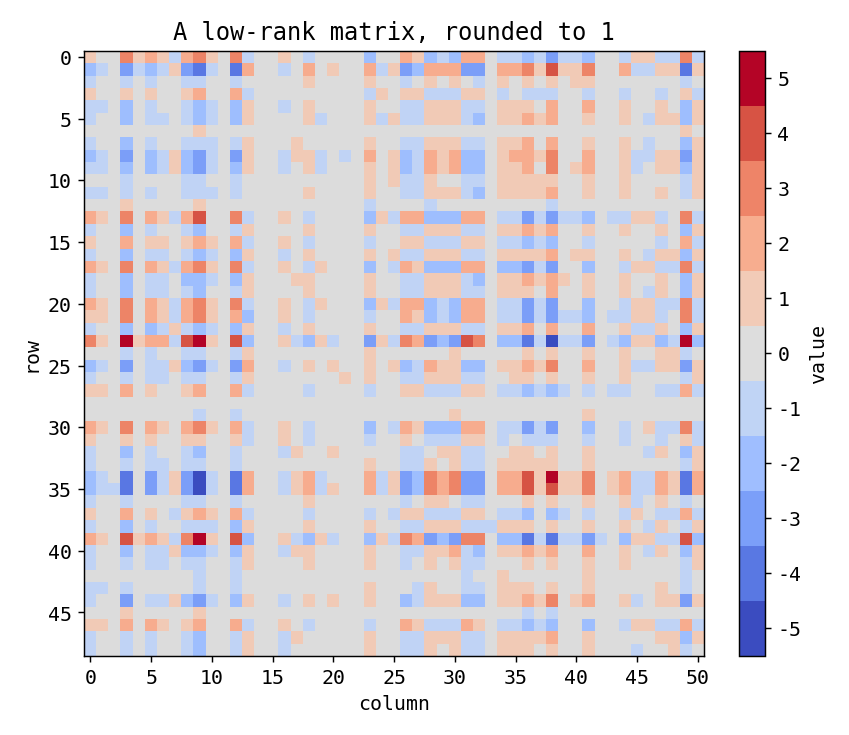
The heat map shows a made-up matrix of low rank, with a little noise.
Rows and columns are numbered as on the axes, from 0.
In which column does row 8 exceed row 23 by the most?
38
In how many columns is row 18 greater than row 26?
8
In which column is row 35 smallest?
9
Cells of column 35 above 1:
4
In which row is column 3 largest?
23
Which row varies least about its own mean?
28
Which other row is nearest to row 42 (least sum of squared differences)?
29
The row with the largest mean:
20
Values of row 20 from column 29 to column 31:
-1 -2 2
